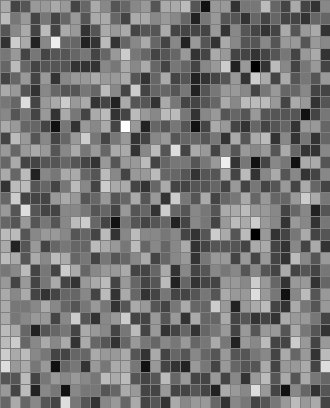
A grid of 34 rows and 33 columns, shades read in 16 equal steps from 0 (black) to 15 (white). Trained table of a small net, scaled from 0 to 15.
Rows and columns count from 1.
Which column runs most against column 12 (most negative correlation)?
25
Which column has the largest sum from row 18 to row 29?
1
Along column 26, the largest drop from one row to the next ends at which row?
20
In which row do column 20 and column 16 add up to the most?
13
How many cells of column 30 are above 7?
17
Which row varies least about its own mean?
8
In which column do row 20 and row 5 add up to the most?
22
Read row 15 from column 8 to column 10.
10 6 5
